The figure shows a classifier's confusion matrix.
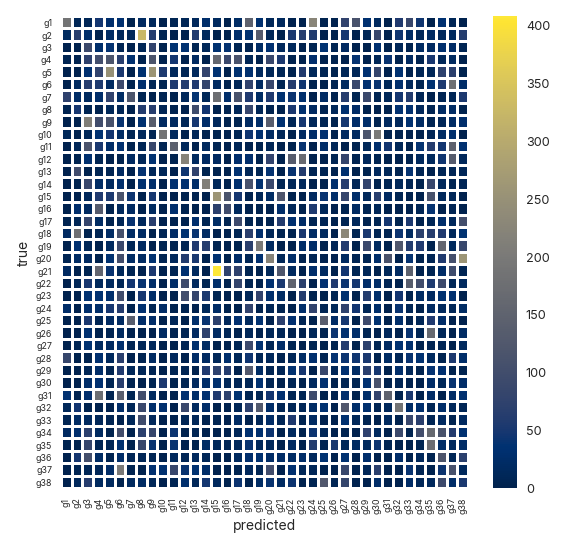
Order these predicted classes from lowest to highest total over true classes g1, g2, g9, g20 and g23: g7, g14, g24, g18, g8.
g7, g14, g18, g24, g8
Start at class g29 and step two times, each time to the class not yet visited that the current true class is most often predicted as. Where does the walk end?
g27
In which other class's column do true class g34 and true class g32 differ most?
g35
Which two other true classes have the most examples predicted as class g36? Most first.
g19, g34
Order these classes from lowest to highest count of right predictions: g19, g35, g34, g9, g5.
g34, g9, g35, g19, g5
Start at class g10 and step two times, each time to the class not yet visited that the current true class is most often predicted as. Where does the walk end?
g6
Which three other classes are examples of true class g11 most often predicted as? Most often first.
g37, g3, g9
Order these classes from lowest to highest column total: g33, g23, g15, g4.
g23, g33, g4, g15
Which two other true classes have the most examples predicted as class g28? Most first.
g1, g6
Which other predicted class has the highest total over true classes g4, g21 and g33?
g15
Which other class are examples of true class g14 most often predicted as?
g18
